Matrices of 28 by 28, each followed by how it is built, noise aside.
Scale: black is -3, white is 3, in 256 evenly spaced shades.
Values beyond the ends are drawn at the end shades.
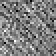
Toeplitz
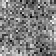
smooth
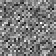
Hankel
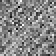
Hankel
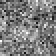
smooth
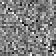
diagonal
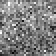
smooth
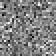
noise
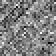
Hankel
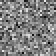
noise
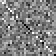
diagonal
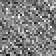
Toeplitz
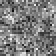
smooth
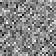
Hankel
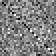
diagonal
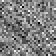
Toeplitz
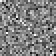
diagonal
